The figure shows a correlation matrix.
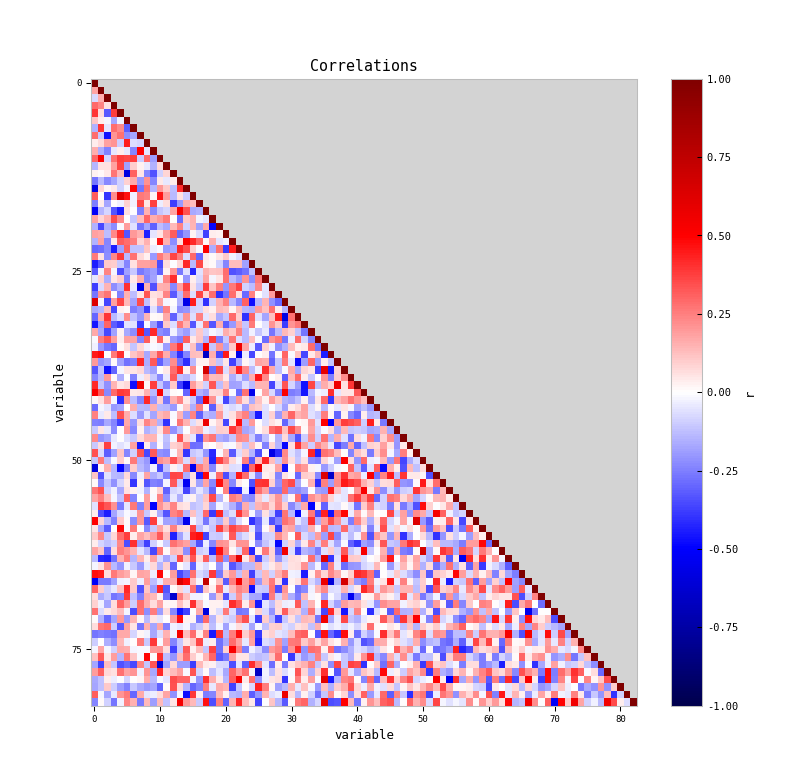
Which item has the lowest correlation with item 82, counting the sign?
70
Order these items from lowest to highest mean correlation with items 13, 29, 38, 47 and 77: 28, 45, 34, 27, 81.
34, 28, 27, 81, 45
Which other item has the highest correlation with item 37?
40
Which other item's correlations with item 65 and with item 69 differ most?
73
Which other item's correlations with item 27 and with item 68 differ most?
49
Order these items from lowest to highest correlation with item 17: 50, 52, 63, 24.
24, 50, 63, 52
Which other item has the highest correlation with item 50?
62
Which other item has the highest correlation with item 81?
29
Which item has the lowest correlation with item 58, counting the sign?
14
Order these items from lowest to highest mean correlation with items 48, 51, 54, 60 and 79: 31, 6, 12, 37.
37, 12, 6, 31
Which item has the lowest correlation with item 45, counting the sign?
36
